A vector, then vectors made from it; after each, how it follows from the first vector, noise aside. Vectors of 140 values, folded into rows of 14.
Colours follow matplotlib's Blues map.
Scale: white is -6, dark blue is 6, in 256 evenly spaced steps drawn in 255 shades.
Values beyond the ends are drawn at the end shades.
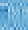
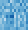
wrapped around.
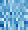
wrapped around, scaled up.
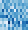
wrapped around, negated, scaled up.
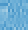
negated, shrunk.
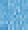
wrapped around, shrunk.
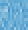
negated, shrunk.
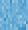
wrapped around, shrunk.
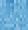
wrapped around, shrunk.
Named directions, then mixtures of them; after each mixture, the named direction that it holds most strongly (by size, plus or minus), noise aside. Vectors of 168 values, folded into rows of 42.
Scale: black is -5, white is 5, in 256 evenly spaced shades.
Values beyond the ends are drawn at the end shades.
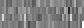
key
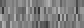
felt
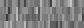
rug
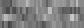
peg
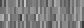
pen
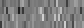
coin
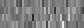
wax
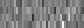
wax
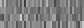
pen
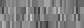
felt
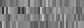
felt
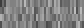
pen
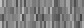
pen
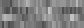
peg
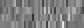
wax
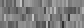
wax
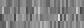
felt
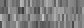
felt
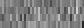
key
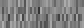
felt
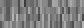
rug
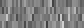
wax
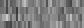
rug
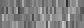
wax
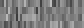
rug
